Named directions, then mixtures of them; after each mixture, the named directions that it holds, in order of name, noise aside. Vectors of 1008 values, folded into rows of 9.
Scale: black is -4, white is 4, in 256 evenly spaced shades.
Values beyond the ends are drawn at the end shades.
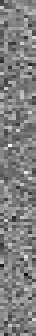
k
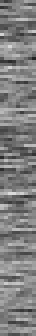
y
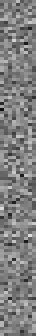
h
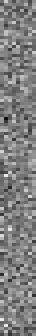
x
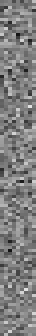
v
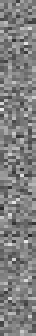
h.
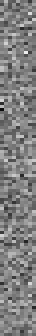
h, x.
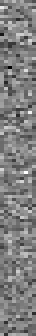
k, v, y.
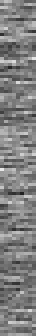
y.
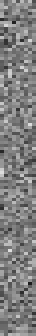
h, v, x.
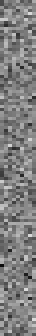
h, k, v.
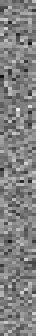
v.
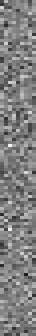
k, x.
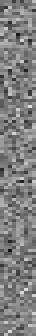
v.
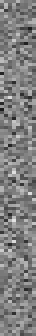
h, k, v.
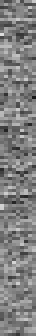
h, v, y.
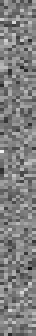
h, v, x.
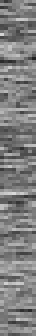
y.
